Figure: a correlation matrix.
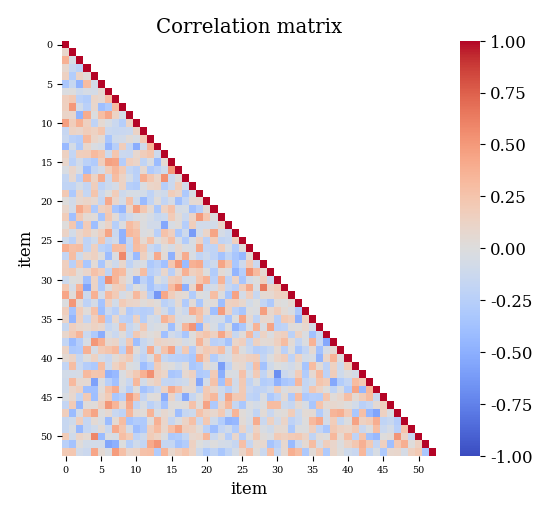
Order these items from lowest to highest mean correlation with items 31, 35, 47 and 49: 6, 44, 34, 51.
6, 44, 34, 51
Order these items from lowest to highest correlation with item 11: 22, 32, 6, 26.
6, 22, 32, 26
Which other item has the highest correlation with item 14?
17
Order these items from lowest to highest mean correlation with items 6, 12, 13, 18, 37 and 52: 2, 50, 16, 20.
2, 16, 20, 50
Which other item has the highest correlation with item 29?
26
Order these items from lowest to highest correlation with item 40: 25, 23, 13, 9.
23, 25, 9, 13
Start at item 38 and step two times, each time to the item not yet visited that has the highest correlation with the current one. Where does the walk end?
50
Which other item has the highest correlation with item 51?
13
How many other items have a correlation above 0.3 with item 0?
4
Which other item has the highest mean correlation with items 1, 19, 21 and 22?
37
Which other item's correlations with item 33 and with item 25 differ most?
35
